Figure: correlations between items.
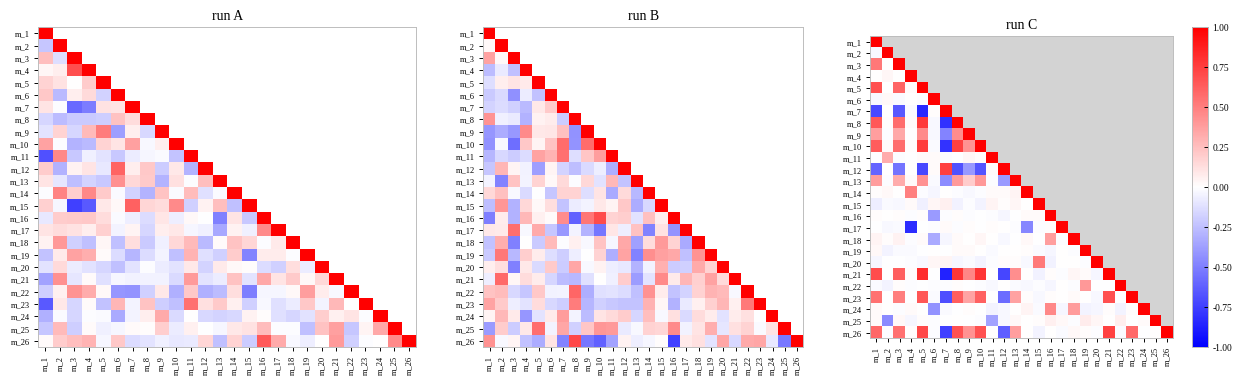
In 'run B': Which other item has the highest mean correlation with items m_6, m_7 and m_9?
m_10
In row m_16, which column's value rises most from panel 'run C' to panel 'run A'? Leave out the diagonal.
m_26
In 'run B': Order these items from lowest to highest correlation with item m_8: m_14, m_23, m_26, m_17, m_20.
m_17, m_14, m_20, m_23, m_26
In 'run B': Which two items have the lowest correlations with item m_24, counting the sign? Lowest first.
m_4, m_9
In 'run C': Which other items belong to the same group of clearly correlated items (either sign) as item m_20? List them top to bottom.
m_15
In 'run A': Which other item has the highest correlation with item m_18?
m_2
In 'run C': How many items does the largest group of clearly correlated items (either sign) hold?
12
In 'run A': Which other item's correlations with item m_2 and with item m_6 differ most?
m_12
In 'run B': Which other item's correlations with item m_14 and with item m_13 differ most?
m_19
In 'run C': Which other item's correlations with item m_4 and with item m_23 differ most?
m_17
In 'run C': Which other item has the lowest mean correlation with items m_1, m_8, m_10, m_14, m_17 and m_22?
m_7
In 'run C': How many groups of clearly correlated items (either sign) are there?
6
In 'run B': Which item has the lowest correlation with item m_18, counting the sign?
m_3
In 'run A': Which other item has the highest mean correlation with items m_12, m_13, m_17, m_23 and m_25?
m_6
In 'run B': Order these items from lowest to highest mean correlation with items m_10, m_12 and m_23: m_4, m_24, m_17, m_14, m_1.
m_17, m_1, m_4, m_24, m_14
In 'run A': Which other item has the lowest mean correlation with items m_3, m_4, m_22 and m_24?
m_15
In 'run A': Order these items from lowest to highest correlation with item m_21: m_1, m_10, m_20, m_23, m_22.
m_1, m_10, m_22, m_20, m_23
